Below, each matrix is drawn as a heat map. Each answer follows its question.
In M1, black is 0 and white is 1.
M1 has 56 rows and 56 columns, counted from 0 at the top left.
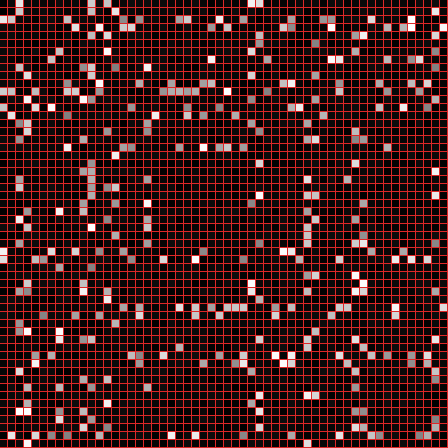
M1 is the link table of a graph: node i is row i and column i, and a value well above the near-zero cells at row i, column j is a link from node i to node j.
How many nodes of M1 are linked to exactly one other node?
1
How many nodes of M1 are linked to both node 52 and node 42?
3
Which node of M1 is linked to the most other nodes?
node 11
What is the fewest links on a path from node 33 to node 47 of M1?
4
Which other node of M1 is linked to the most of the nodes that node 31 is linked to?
node 3
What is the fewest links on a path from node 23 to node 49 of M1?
4
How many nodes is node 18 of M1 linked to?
9
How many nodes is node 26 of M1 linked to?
4
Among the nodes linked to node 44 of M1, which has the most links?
node 36
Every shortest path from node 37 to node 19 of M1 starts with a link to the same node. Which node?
node 13
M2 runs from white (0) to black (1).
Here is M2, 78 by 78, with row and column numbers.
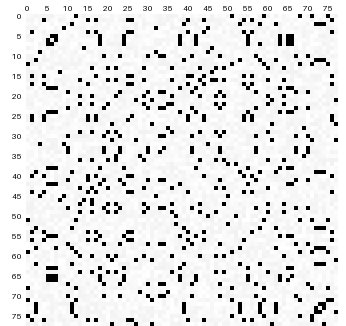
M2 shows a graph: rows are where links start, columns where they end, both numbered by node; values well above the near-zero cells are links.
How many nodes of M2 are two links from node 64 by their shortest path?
4
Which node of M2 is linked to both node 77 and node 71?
node 31
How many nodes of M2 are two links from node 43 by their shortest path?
3
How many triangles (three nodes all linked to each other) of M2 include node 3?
3
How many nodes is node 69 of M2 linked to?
2
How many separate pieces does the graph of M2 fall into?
3
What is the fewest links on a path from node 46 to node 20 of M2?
2
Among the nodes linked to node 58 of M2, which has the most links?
node 7
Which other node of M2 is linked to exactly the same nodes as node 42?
node 63
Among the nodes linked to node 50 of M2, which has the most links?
node 45
